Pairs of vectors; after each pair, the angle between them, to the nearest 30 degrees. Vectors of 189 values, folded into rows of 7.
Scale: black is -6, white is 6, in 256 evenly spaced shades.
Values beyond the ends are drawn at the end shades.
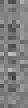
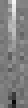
120 degrees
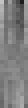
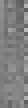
60 degrees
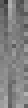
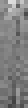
90 degrees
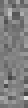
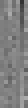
60 degrees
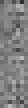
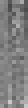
120 degrees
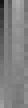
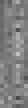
60 degrees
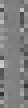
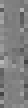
30 degrees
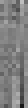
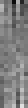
120 degrees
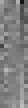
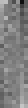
30 degrees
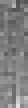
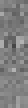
60 degrees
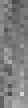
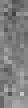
30 degrees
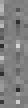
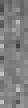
150 degrees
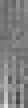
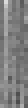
60 degrees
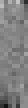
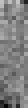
30 degrees
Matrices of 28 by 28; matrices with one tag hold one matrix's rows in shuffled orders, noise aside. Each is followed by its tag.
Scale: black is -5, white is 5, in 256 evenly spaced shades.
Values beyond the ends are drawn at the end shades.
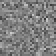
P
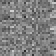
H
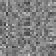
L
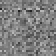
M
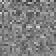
M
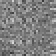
H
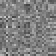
L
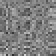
L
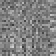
H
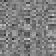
L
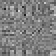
H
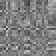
L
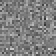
P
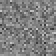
P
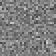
P
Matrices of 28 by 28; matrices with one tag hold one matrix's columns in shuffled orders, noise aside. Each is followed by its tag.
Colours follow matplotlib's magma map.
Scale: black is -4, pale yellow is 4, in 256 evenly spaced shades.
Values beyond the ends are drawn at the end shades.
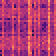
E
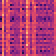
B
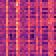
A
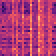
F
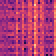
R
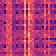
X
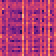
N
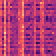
B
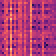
X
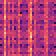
X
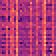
B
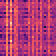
A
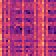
N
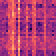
E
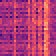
A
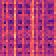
X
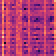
B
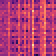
R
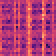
X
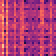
R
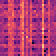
R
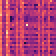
B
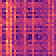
A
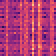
A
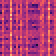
X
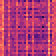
A
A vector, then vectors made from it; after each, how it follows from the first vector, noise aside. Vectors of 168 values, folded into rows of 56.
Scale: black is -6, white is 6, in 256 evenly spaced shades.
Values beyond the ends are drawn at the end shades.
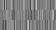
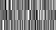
wrapped around, scaled up.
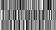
wrapped around, scaled up.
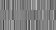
partly zeroed.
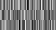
reversed, negated, scaled up.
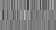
reversed, negated, partly zeroed.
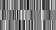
reversed, negated, scaled up.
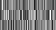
wrapped around, scaled up.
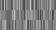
negated.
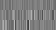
negated, partly zeroed.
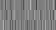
negated, partly zeroed.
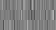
partly zeroed.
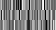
wrapped around, scaled up.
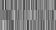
negated.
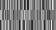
reversed, negated, scaled up.
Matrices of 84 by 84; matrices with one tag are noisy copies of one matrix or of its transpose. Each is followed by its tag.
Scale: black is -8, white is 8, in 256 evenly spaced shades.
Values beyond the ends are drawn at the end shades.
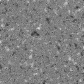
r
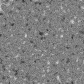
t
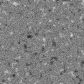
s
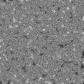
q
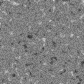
s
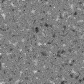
s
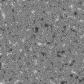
s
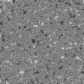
t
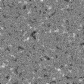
r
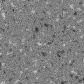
s
